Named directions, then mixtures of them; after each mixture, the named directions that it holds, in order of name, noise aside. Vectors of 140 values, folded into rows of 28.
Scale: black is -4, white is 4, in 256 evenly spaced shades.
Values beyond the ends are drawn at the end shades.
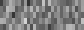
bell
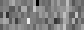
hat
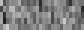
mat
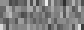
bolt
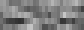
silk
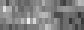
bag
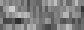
bell, mat, silk.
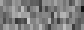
hat, mat, silk.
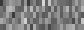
bell.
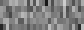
bolt.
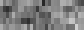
bag, bell.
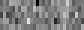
hat.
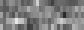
hat, silk.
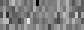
hat.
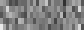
bolt.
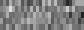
bag, bell, mat.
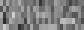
bell, mat, silk.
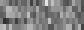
bolt, mat, silk.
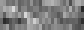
bag, mat, silk.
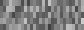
bell.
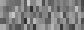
bell.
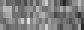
bag, bolt.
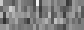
hat, mat.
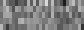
bag, bolt, mat.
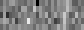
hat.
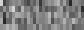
mat.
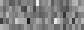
hat.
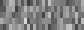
bell.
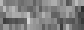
bag, mat, silk.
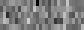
hat.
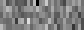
bag, bolt, hat.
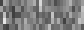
mat.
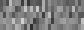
bell, mat, silk.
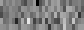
bolt, hat, mat.
